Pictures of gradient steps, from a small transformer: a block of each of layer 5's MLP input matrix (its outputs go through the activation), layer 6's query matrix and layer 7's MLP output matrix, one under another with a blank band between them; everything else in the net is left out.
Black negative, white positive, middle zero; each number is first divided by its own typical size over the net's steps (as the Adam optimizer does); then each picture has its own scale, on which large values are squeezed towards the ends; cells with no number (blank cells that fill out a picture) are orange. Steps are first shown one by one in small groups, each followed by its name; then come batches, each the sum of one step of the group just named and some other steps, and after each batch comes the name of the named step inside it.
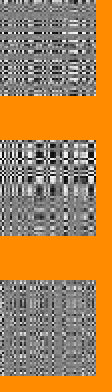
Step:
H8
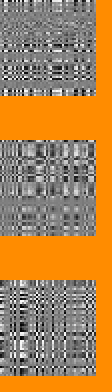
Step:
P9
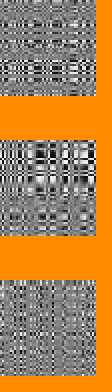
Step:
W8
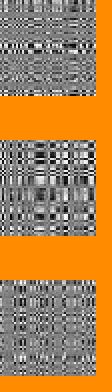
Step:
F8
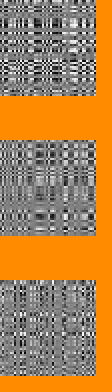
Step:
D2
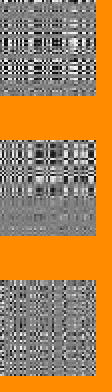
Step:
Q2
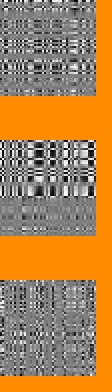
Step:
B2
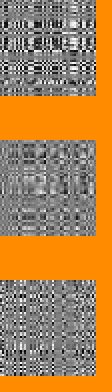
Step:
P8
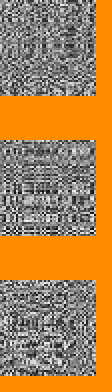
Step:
P9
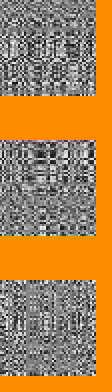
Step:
W8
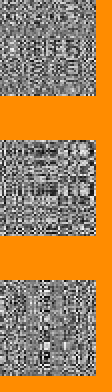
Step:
B2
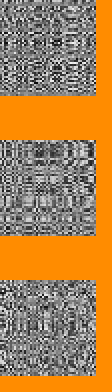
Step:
Q2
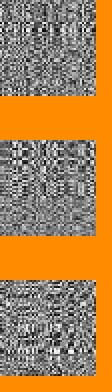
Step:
P8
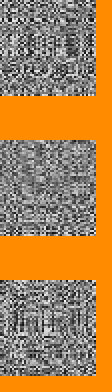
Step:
P9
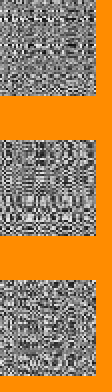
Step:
F8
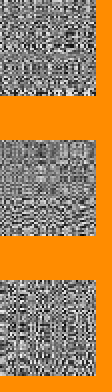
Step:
P9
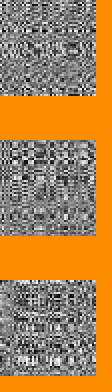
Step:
F8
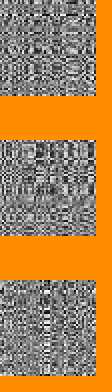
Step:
H8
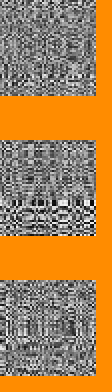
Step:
B2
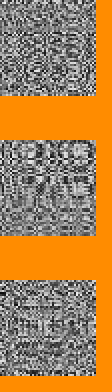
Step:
H8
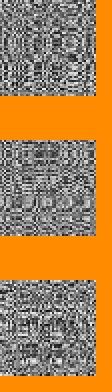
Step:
Q2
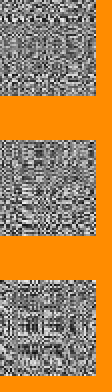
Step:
B2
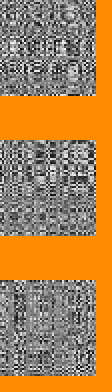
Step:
W8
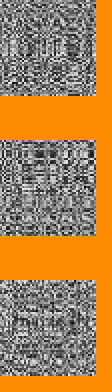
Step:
W8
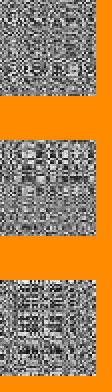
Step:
W8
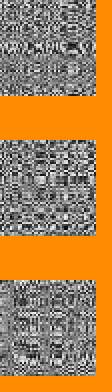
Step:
F8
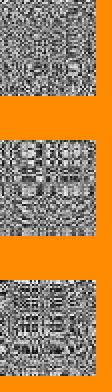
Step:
B2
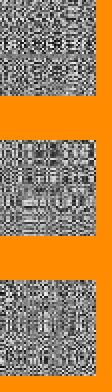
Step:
Q2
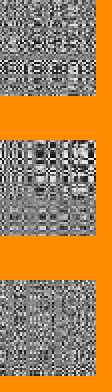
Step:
W8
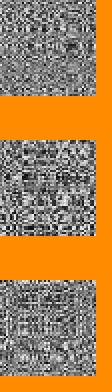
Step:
F8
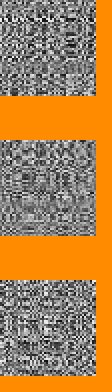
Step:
F8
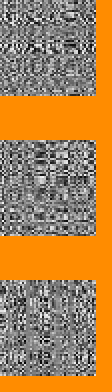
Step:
F8
